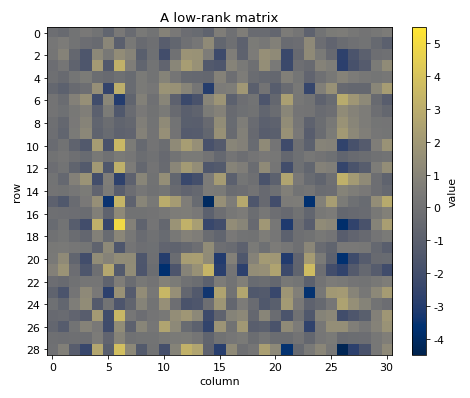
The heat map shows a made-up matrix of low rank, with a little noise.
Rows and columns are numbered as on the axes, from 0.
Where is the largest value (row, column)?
17, 6
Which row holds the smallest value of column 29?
21
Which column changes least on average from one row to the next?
9
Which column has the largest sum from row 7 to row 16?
10
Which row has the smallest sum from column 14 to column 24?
15
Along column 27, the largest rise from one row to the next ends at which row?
13
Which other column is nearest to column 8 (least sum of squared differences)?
22
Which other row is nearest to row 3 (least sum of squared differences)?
12
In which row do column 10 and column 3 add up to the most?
23
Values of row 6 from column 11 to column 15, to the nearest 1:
-1 -2 -2 1 2
